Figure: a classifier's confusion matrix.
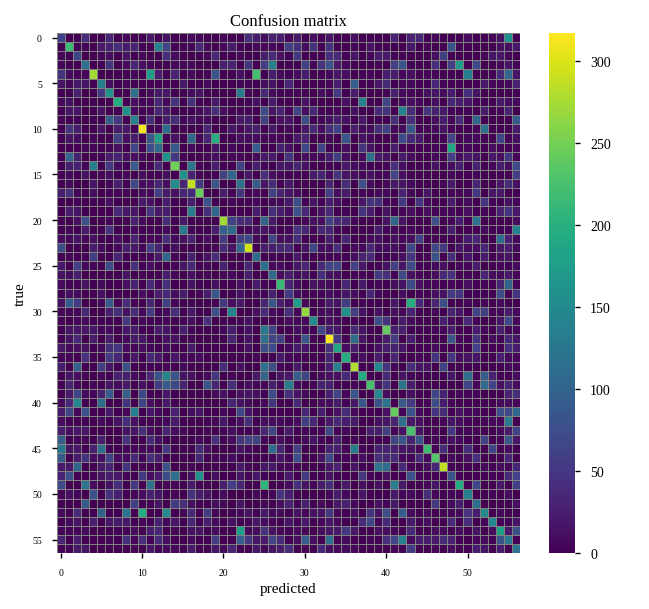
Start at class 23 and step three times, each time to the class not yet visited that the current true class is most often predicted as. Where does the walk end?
56
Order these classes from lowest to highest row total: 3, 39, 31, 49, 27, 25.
31, 27, 25, 39, 3, 49
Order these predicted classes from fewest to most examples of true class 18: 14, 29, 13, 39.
14, 13, 39, 29
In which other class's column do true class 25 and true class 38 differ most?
28
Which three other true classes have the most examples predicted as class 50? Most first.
4, 37, 38
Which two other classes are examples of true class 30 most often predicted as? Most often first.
35, 21
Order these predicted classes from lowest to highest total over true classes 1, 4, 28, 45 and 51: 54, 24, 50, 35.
35, 54, 50, 24
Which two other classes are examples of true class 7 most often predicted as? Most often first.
37, 40
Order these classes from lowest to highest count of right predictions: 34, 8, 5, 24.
24, 5, 8, 34
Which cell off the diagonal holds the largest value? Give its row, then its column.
32, 40
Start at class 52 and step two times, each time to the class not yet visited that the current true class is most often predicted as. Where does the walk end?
13
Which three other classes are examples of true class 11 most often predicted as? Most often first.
19, 12, 16
